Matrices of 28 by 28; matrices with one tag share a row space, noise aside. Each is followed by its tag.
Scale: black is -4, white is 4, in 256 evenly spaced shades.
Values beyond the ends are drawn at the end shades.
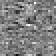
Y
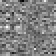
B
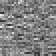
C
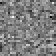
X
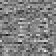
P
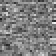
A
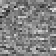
A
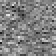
B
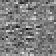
Y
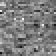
C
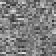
B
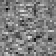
Y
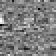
C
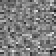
X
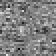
B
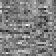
P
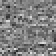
A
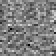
X
